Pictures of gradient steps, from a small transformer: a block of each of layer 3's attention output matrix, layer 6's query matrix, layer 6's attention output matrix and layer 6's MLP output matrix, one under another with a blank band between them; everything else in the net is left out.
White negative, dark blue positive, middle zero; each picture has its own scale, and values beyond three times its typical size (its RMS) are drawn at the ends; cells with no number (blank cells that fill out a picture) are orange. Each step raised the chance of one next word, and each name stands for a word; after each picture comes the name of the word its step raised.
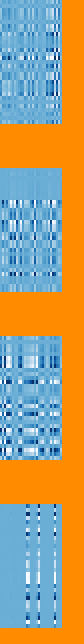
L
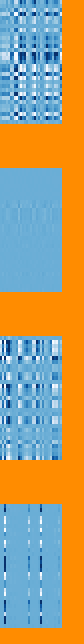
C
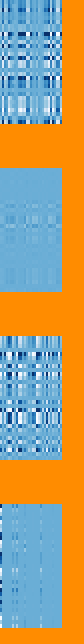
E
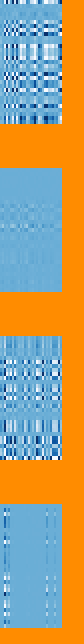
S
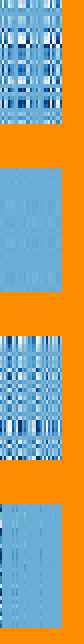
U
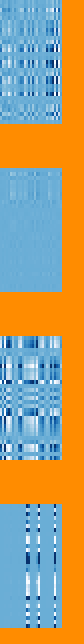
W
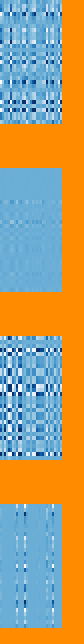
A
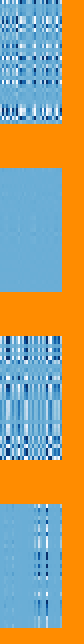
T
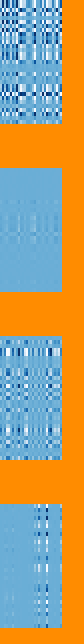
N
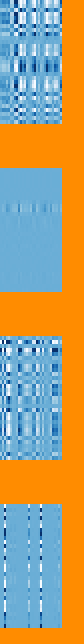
N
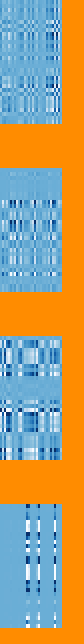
E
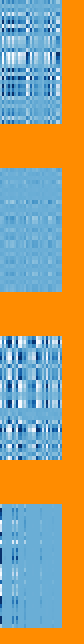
C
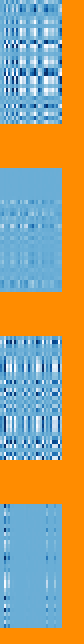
W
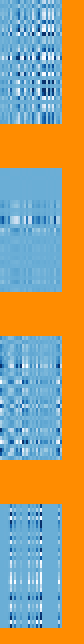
L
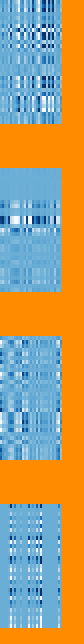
E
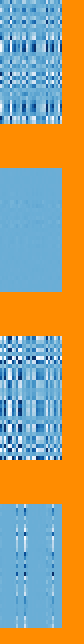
T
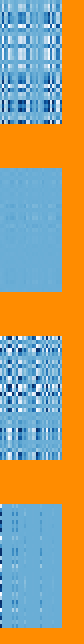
A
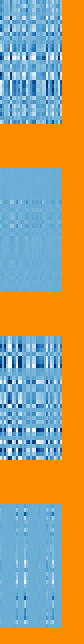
L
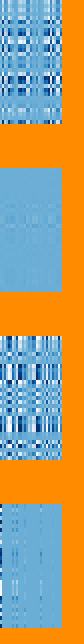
W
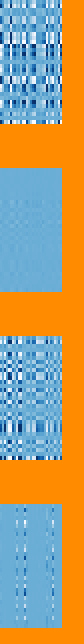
U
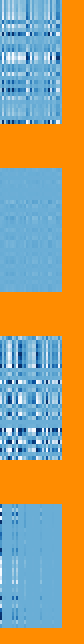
L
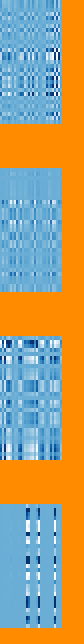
C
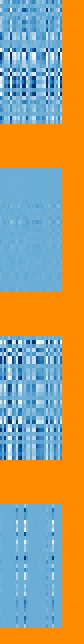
C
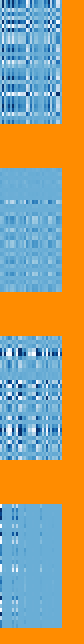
N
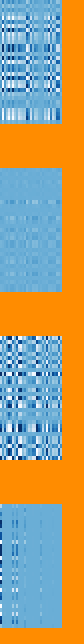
S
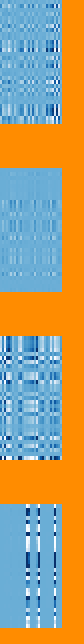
T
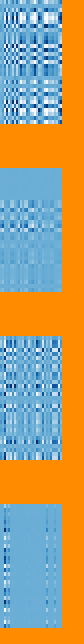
A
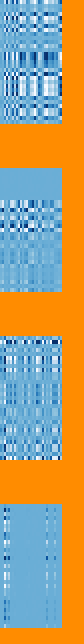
C
